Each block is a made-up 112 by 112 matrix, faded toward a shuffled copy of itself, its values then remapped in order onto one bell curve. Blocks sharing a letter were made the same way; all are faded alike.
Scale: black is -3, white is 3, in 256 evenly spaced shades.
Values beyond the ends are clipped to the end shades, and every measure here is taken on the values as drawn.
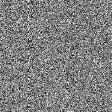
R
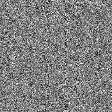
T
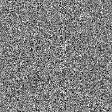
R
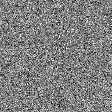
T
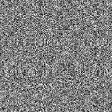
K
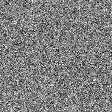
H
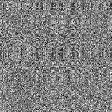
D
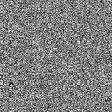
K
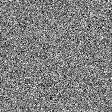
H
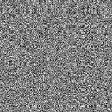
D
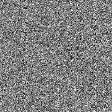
R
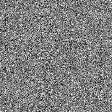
T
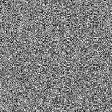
K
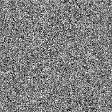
T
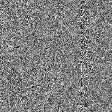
R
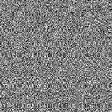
D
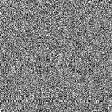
K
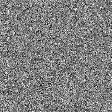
T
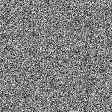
H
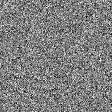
H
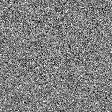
H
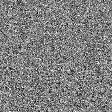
H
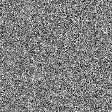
T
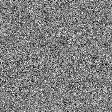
H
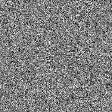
T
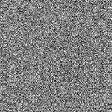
K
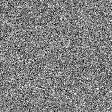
H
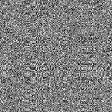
D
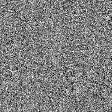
T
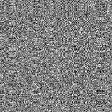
D
